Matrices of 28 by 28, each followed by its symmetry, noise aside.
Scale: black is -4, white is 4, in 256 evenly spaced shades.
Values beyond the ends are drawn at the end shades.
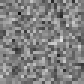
no symmetry.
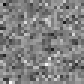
mirrored top to bottom.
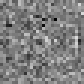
mirrored top to bottom.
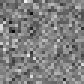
symmetric.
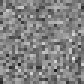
no symmetry.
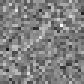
symmetric.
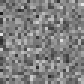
mirrored top to bottom.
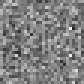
mirrored top to bottom.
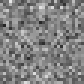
mirrored left to right.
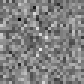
mirrored top to bottom.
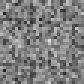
mirrored top to bottom.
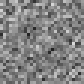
symmetric.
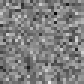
no symmetry.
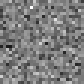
no symmetry.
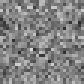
mirrored left to right.
